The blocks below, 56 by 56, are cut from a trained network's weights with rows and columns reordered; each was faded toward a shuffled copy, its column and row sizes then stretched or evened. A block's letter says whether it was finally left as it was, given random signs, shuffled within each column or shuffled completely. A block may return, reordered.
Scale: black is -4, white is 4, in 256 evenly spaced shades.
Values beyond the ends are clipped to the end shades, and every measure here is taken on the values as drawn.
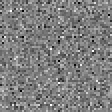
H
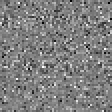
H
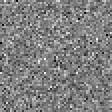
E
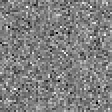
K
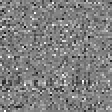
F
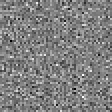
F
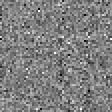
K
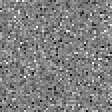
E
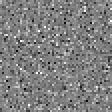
E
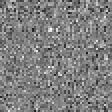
F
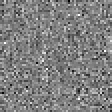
F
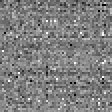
F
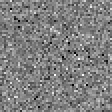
E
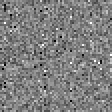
K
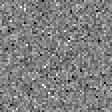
E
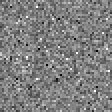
E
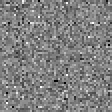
H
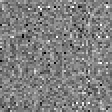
F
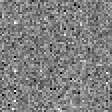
K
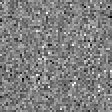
K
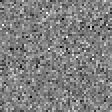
E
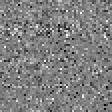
F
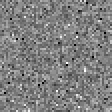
E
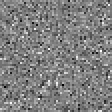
E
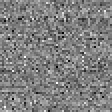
F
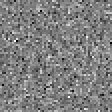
E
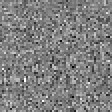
F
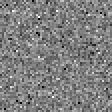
E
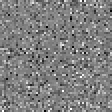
H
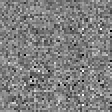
F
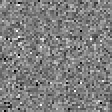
H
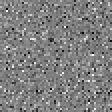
F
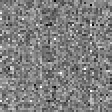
F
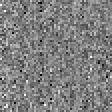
K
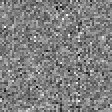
K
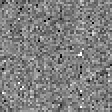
K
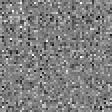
F
